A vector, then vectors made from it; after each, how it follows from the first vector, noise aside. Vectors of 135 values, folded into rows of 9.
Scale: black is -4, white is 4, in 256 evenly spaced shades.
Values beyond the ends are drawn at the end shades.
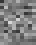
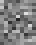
negated.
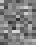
negated.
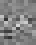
reversed, partly zeroed.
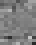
reversed, partly zeroed.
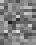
negated.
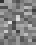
sign-scrambled.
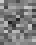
negated.
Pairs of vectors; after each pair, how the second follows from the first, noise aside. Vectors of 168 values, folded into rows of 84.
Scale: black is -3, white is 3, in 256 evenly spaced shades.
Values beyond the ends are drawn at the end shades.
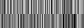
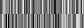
shuffled.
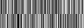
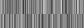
reversed, shrunk.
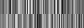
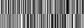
reversed, negated.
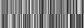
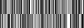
sign-scrambled.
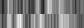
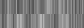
shrunk.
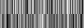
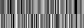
reversed.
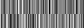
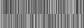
reversed, negated, shrunk.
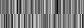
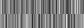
reversed, negated, shrunk.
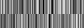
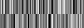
copied.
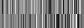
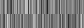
reversed, negated, shrunk.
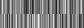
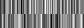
reversed.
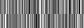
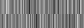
shrunk.
